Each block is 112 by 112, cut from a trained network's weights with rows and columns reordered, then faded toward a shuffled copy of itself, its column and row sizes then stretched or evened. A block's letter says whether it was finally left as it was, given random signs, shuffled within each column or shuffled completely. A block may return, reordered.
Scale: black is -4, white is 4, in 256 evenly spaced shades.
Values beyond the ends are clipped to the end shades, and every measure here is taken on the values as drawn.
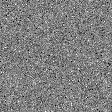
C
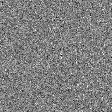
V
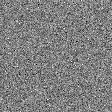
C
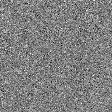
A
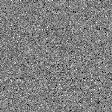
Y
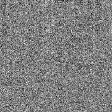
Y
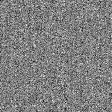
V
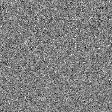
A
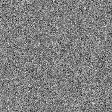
V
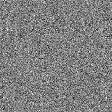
Y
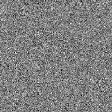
Y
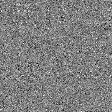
A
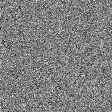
V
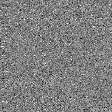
Y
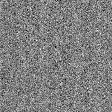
V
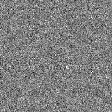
Y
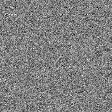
A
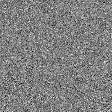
A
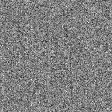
V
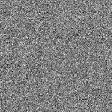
Y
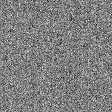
V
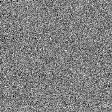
A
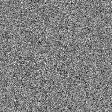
V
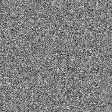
A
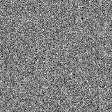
V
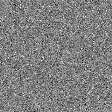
V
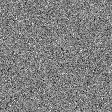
C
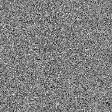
A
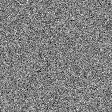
C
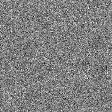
A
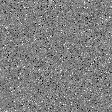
V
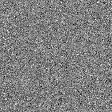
V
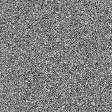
V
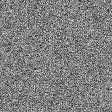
C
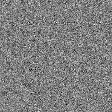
A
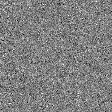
A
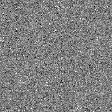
Y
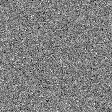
C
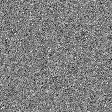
C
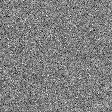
C
